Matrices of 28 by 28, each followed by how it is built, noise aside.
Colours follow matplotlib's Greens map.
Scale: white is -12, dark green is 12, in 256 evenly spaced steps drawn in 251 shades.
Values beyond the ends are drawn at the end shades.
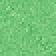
banded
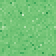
sparse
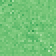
block diagonal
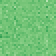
uneven columns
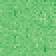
uneven columns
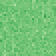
uneven columns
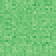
low rank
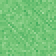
Toeplitz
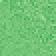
upper triangular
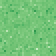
sparse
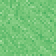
Toeplitz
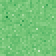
sparse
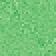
block diagonal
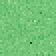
sparse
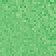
upper triangular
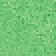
upper triangular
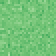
low rank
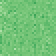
uneven columns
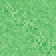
banded
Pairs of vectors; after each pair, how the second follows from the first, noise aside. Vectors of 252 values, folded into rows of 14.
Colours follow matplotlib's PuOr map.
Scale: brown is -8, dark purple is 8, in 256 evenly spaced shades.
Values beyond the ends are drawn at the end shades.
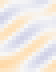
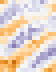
scaled up.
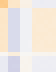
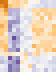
scaled up.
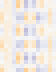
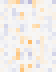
reversed, negated, partly zeroed.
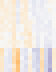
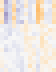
reversed.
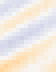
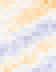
reversed.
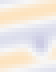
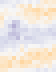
reversed.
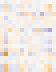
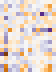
scaled up.
